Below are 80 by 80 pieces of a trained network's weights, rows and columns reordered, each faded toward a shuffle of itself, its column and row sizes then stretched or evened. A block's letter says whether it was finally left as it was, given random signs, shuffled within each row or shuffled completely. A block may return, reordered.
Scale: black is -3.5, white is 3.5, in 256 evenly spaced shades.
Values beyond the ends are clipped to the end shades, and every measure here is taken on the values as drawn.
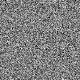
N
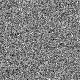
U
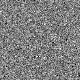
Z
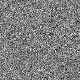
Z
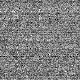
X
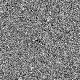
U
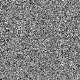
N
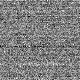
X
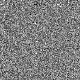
N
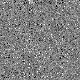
N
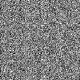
X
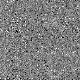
N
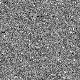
Z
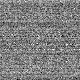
Z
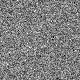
U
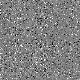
N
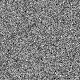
U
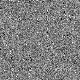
N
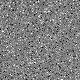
U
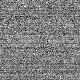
Z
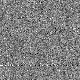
Z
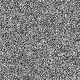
U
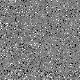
N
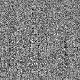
X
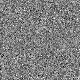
Z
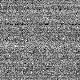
X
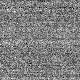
Z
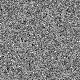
U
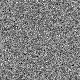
U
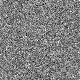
U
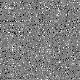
X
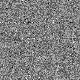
N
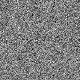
N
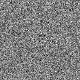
Z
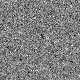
U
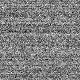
Z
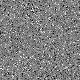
U
